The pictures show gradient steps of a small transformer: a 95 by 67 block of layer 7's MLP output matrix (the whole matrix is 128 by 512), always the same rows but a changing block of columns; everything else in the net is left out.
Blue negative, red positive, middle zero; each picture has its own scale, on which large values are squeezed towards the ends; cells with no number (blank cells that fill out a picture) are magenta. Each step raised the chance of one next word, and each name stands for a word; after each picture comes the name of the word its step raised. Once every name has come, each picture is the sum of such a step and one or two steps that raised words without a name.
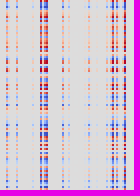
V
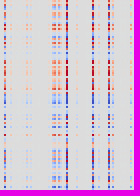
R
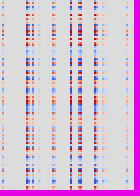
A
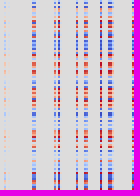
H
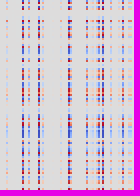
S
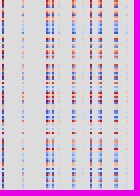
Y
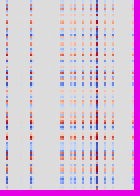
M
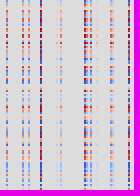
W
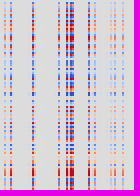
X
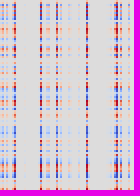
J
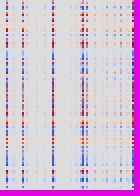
A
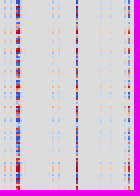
J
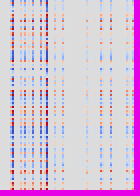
S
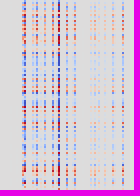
X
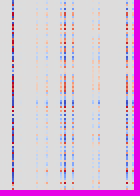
R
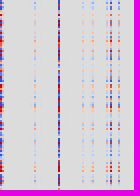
V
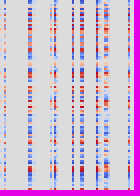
J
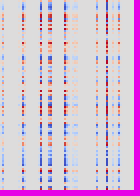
V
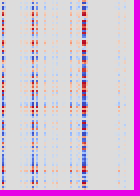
V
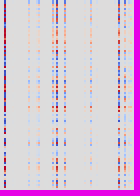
W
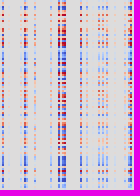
A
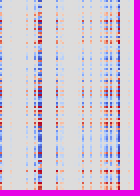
S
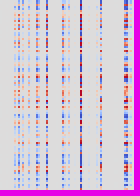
Y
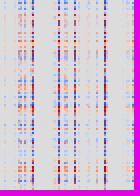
V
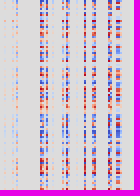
S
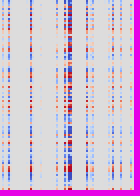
J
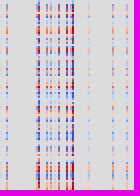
J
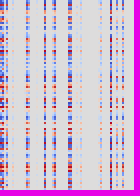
Y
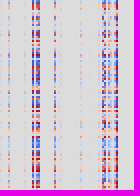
M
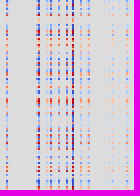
A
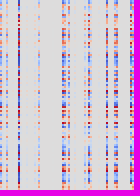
M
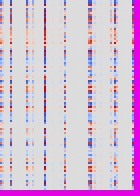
W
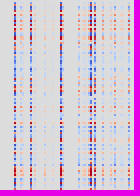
X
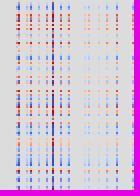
V
